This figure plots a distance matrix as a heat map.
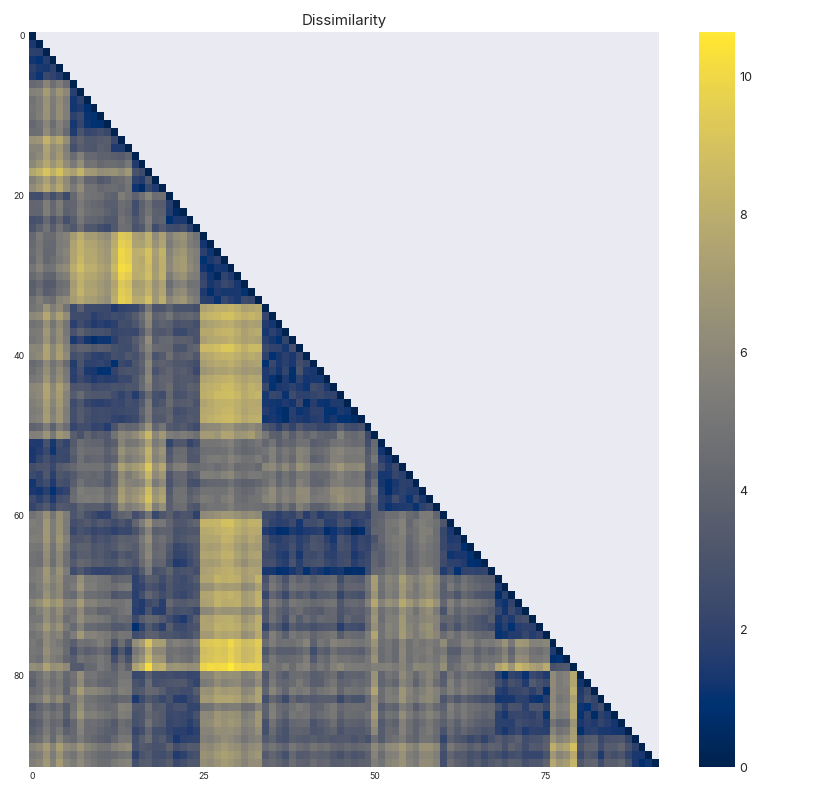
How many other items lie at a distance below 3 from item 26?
8
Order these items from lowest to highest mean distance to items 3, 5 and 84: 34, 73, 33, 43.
73, 34, 43, 33
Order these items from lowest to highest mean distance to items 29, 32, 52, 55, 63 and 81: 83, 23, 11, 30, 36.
23, 30, 11, 36, 83
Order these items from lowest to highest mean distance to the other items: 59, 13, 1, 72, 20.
20, 72, 59, 1, 13
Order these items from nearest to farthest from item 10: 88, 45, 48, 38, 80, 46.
38, 46, 48, 45, 88, 80
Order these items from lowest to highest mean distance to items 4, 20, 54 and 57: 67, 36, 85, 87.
87, 85, 36, 67
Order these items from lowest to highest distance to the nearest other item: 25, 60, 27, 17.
27, 25, 60, 17
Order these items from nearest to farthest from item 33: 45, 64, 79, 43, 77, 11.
11, 64, 43, 45, 77, 79
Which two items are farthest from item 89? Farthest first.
79, 76
